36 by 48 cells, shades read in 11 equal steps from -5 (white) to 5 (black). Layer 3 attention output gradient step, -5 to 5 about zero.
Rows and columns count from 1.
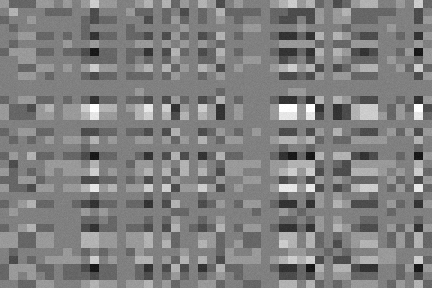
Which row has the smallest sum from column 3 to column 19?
14
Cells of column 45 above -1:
27
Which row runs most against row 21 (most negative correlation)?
2
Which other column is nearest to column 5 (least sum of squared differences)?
24
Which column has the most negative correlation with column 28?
15
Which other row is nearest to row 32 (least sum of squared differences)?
4
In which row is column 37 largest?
32
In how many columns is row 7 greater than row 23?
22
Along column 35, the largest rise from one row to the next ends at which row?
34
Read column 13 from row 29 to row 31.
1 -1 -1
